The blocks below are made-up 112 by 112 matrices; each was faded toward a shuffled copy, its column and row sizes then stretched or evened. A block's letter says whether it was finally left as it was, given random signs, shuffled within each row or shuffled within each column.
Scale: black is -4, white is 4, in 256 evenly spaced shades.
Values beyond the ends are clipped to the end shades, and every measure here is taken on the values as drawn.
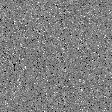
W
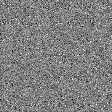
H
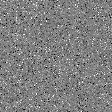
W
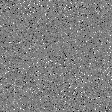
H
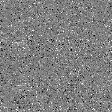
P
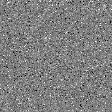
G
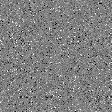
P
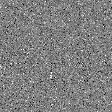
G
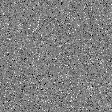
G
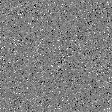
G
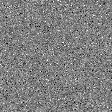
H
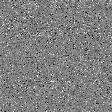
H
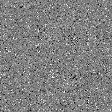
G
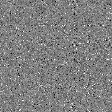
P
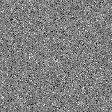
W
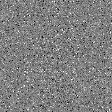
G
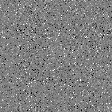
P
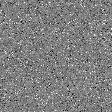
H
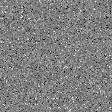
H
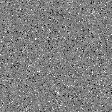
G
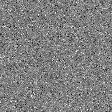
H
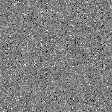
G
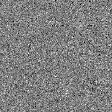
P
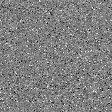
H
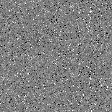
W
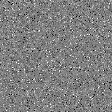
P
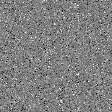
W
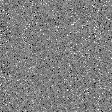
W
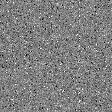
W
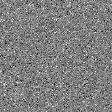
G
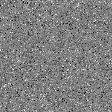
H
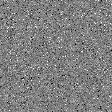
G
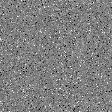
W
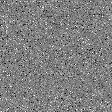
H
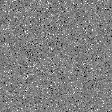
G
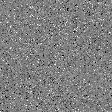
W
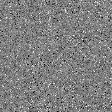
G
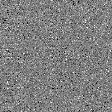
P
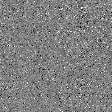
G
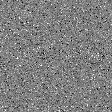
H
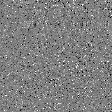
P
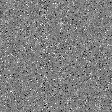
W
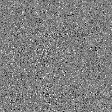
P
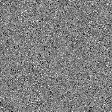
G
